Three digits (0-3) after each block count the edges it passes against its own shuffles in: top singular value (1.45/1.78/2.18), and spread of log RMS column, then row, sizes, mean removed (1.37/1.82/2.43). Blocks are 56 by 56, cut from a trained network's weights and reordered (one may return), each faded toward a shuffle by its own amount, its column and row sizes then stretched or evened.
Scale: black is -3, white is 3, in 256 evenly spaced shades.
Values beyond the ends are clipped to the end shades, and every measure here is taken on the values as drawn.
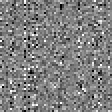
0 3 0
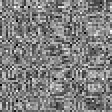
3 0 1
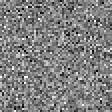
1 0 0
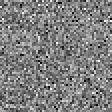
1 0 0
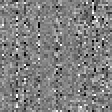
0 3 1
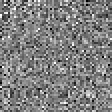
2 1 1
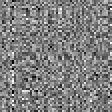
3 2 0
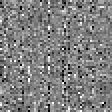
1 3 1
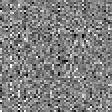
2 2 1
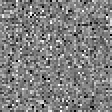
0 2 1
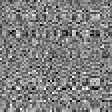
3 0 2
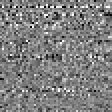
2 0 3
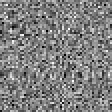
2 1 1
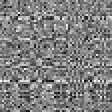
3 0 2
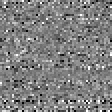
1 1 3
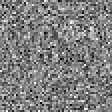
2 0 0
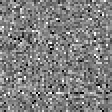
1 1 1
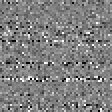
1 1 3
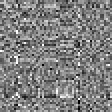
3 1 1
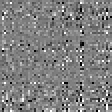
2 3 3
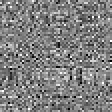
2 1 2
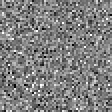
1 0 0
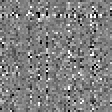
1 3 2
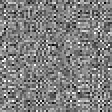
3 2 2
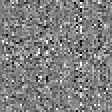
0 3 2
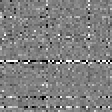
3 1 3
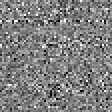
2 1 2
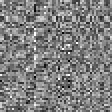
3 1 0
